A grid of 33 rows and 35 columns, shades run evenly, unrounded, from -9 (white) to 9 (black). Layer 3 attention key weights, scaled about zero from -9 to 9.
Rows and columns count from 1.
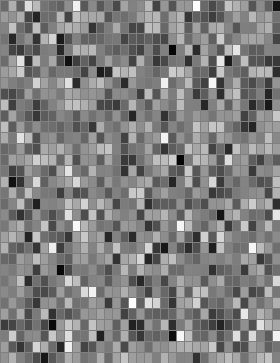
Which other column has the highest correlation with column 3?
28
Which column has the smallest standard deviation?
1
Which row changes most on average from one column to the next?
31
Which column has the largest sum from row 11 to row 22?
16
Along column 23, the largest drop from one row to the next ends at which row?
21
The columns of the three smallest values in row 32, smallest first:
9, 5, 27
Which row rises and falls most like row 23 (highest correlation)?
4
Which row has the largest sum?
6
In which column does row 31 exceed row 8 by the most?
13
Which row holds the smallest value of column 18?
24
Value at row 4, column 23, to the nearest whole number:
-4
